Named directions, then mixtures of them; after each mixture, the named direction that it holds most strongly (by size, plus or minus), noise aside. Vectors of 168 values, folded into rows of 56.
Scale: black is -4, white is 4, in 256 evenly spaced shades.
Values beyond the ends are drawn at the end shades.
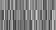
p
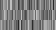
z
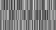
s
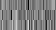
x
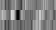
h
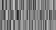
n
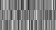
x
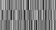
x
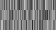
s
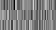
s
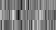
h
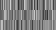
z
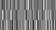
x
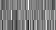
x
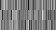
x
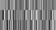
p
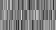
z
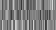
n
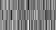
x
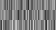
x
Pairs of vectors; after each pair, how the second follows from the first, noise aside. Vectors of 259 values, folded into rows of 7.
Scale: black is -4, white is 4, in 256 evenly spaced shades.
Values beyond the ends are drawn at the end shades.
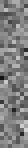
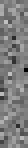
reversed, partly zeroed.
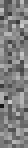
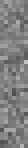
wrapped around, negated, shrunk.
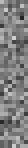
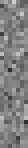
reversed, partly zeroed.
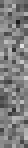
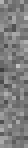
reversed, negated, shrunk.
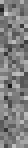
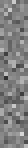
reversed, partly zeroed.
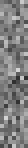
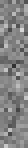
reversed, partly zeroed.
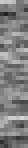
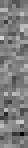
wrapped around, partly zeroed.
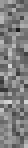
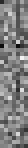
reversed, negated.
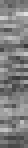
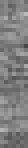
shrunk.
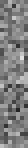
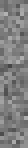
reversed, negated, shrunk.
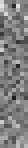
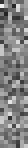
sign-scrambled.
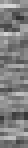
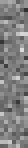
wrapped around, partly zeroed.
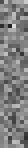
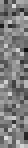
sign-scrambled.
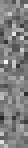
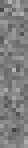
wrapped around, negated, shrunk.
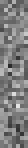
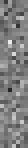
reversed, partly zeroed.
